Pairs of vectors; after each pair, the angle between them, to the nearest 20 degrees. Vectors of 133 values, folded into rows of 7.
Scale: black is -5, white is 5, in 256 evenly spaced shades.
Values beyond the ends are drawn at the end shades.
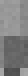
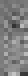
120 degrees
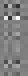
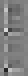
80 degrees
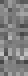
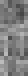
140 degrees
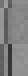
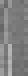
160 degrees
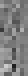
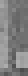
60 degrees
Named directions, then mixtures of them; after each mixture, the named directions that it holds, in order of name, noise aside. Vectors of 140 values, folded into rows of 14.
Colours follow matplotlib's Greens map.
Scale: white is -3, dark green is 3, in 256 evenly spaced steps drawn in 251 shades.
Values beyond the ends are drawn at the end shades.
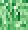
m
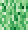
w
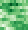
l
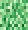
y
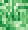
l, m.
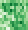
l, w.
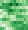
l.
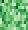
m, w.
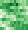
l.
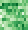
l, y.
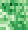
l, w.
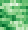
l.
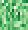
m.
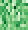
m.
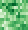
l, m.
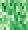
l, w.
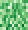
y.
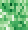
l, w.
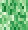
l, w.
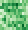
l, y.
